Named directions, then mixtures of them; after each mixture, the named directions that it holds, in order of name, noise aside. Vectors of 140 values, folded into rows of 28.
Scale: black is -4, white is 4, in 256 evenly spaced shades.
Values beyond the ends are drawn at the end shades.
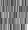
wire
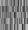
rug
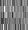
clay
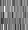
clay.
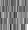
rug, wire.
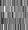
clay.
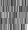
wire.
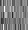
clay.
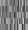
rug.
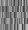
rug.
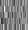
clay, rug.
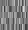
clay, rug.
